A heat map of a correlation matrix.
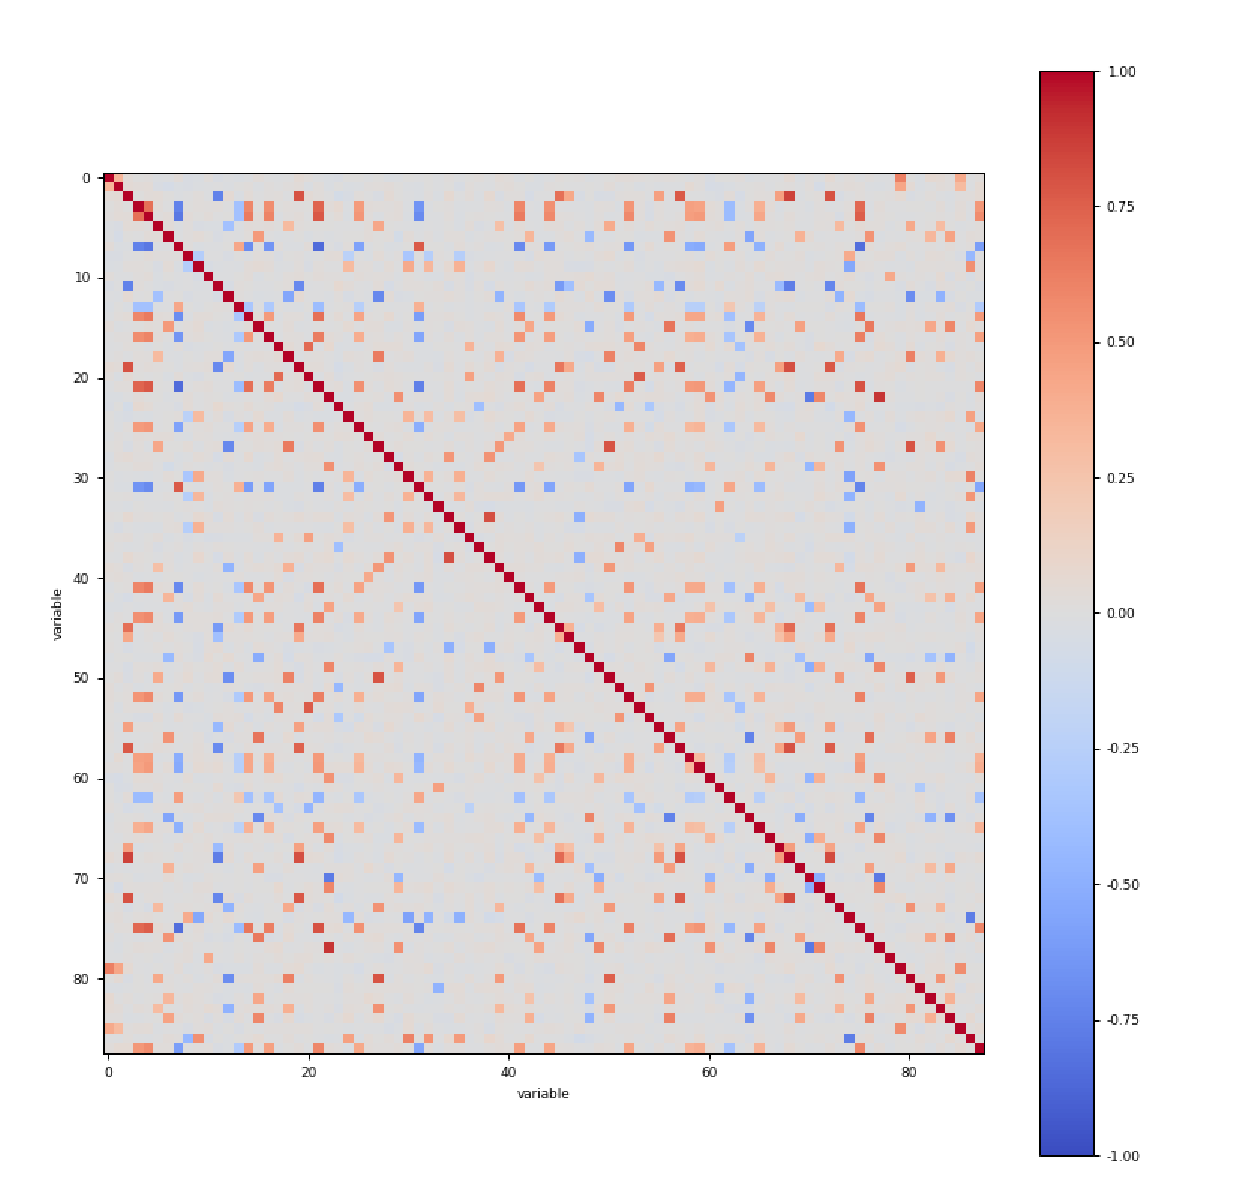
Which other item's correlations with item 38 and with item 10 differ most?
34
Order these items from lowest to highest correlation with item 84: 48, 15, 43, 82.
48, 43, 82, 15
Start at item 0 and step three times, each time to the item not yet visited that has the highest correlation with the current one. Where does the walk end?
1
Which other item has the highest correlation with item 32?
86
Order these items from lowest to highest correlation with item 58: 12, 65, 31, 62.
31, 62, 12, 65
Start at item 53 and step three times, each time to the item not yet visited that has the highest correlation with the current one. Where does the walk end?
36
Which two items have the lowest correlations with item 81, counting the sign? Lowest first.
33, 61
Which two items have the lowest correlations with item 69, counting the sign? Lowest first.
64, 48
